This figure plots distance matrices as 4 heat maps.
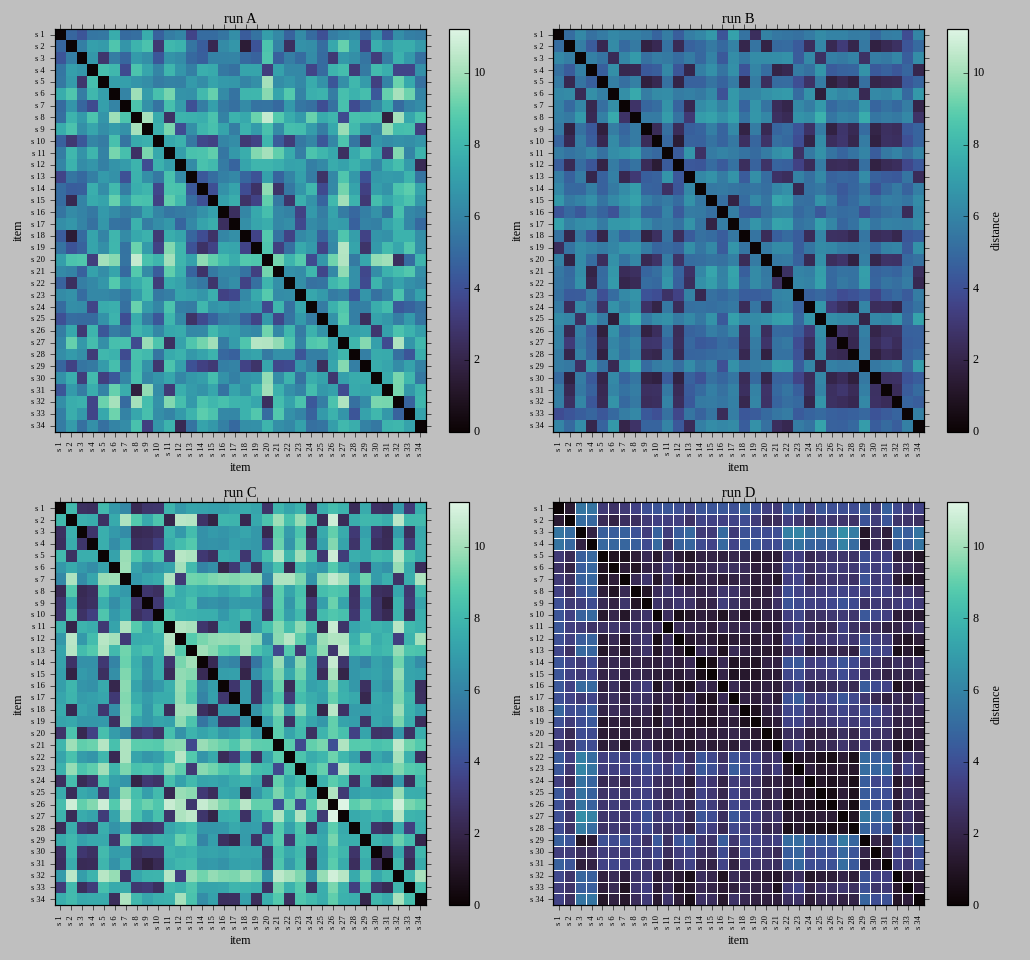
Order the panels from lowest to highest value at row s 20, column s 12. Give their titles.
run D, run B, run C, run A
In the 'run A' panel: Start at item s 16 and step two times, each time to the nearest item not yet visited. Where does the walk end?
s 23
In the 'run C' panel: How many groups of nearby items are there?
5
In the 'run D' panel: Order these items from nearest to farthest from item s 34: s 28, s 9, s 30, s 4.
s 28, s 9, s 30, s 4
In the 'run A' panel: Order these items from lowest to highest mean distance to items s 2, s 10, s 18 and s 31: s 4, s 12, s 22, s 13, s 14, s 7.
s 22, s 14, s 13, s 7, s 4, s 12
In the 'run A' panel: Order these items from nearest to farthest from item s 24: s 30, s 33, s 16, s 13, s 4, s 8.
s 4, s 33, s 13, s 16, s 30, s 8
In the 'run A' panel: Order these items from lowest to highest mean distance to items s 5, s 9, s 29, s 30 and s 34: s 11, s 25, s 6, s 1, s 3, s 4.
s 3, s 25, s 1, s 6, s 4, s 11
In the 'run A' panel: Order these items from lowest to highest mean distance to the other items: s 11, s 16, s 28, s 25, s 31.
s 25, s 16, s 28, s 31, s 11
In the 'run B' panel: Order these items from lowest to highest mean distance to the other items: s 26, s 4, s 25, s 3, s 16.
s 26, s 4, s 16, s 3, s 25
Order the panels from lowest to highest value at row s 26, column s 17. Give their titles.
run D, run B, run A, run C
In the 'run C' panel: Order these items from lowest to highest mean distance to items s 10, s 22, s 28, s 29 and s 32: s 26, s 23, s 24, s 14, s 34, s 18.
s 24, s 34, s 14, s 18, s 23, s 26
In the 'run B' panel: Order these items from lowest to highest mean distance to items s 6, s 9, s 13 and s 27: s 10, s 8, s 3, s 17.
s 10, s 3, s 8, s 17
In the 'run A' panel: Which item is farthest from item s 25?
s 27
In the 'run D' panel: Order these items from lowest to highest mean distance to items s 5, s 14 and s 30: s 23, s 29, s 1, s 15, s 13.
s 15, s 13, s 29, s 1, s 23
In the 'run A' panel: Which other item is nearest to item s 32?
s 20
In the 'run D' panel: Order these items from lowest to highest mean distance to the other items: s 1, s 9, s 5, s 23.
s 5, s 9, s 23, s 1
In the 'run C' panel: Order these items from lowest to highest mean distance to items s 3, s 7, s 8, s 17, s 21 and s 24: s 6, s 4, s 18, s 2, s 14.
s 4, s 6, s 14, s 18, s 2
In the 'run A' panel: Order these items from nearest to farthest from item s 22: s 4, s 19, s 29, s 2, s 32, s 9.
s 2, s 29, s 19, s 4, s 32, s 9
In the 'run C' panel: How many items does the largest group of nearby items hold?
12
